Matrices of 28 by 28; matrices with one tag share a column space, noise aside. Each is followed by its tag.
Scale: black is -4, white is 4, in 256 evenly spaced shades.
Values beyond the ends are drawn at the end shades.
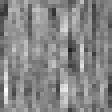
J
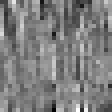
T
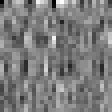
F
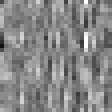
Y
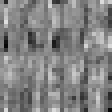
Y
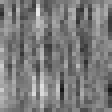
J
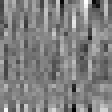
T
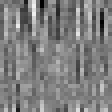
T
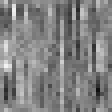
J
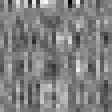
F
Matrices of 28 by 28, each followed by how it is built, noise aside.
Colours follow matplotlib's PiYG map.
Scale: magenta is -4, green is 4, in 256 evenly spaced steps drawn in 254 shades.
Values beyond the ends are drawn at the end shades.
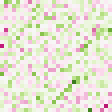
Hankel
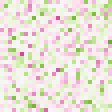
Hankel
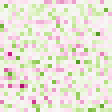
blocks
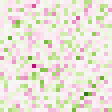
Hankel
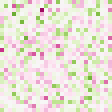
blocks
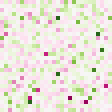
sparse
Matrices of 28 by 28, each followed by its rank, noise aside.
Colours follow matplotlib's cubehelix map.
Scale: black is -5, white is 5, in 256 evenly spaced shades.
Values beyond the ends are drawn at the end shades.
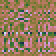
two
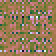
two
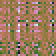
two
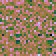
five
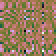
three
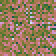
five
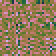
four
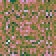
four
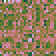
five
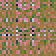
two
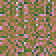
five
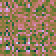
four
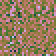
five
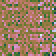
three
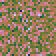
five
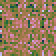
three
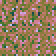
five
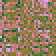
five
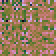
four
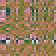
two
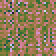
four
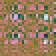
two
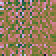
three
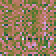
four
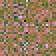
four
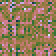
five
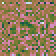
four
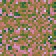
four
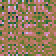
three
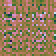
three
